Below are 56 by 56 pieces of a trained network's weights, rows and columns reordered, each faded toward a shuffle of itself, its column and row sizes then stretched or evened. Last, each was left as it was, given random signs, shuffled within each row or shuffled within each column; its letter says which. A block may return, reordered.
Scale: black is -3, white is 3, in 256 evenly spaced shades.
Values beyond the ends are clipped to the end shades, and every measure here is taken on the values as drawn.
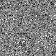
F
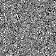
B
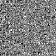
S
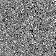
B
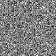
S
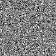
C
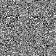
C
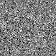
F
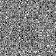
S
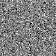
B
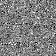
F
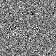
F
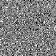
S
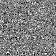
F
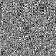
S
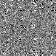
C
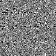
C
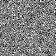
B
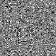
S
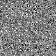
C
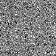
C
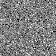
F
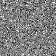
F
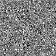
C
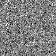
C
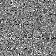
F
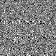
F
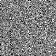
B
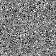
F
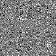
S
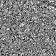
F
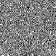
S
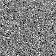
B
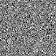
S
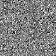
C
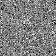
B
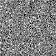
B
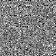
S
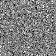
B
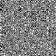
S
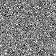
F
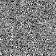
C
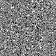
B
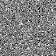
C
